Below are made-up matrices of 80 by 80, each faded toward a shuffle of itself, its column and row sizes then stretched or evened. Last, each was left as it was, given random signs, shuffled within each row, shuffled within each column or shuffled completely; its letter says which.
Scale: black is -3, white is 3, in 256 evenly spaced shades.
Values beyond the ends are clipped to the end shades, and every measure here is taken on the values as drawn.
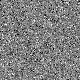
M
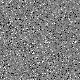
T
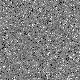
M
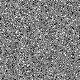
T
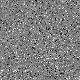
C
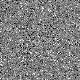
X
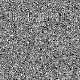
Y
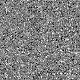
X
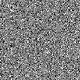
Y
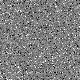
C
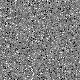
T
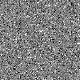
T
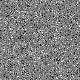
T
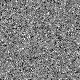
M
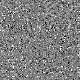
Y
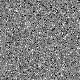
T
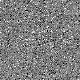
X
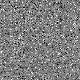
Y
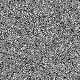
C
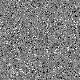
X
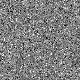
T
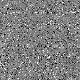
Y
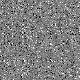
Y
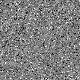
C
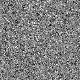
T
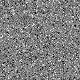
T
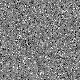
T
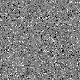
Y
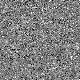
C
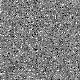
T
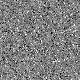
C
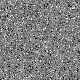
M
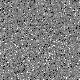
T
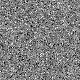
M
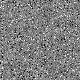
T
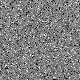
M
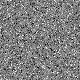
M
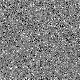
C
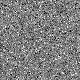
M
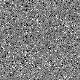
X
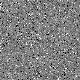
T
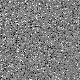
T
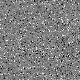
X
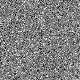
T
